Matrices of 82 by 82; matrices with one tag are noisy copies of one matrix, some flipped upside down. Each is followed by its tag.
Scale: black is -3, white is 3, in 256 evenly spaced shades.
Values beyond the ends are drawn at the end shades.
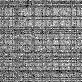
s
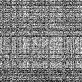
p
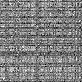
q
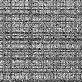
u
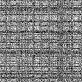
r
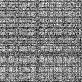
q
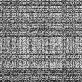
p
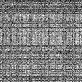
p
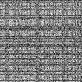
q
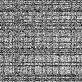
s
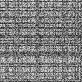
q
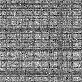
r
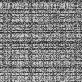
u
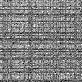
u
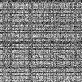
u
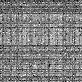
p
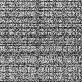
q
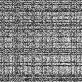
s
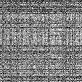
p
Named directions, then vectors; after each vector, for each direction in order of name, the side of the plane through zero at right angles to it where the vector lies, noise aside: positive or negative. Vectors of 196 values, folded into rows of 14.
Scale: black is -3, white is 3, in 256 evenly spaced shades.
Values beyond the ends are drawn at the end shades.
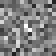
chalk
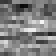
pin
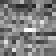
positive, positive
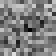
negative, negative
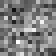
positive, positive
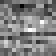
positive, positive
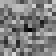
negative, negative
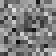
negative, negative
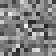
positive, negative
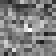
positive, positive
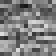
negative, positive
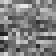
positive, negative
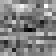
negative, negative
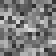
positive, positive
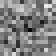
negative, negative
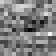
negative, negative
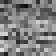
negative, positive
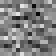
positive, negative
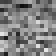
negative, positive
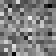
positive, positive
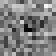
negative, negative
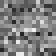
positive, positive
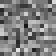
negative, positive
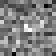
positive, positive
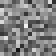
positive, negative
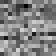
negative, positive
